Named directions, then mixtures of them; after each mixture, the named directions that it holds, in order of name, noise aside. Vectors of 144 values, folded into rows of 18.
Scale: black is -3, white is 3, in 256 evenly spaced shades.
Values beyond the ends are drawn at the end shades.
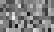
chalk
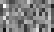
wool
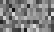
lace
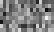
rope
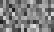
lace.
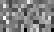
lace, wool.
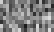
rope, wool.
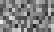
chalk, lace.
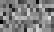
lace, rope.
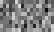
chalk, rope.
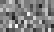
chalk.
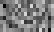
chalk, wool.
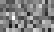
chalk.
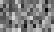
chalk, rope.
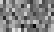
lace, rope.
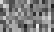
rope, wool.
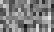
rope, wool.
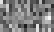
rope, wool.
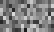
lace.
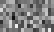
chalk.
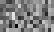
chalk.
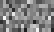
lace, wool.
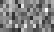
chalk, rope.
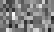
chalk, lace.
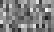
rope.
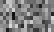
chalk, lace.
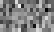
chalk, rope.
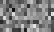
lace.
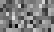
chalk.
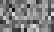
lace.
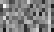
wool.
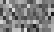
lace.
